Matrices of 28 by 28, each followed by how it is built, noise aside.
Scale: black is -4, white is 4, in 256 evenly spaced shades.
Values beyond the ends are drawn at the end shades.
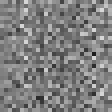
repeating rows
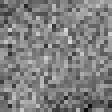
smooth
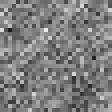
Hankel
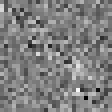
banded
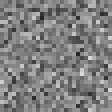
repeating rows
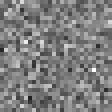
noise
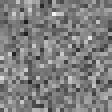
noise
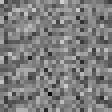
repeating rows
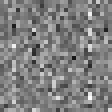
uneven columns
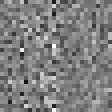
uneven columns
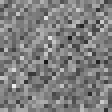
Hankel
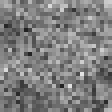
smooth
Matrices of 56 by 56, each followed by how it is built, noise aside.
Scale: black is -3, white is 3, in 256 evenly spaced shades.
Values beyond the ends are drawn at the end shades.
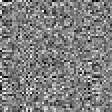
low rank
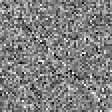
diagonal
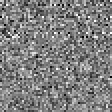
uneven rows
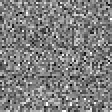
repeating columns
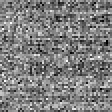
blocks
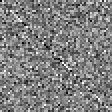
diagonal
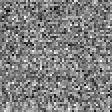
blocks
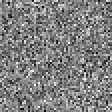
noise
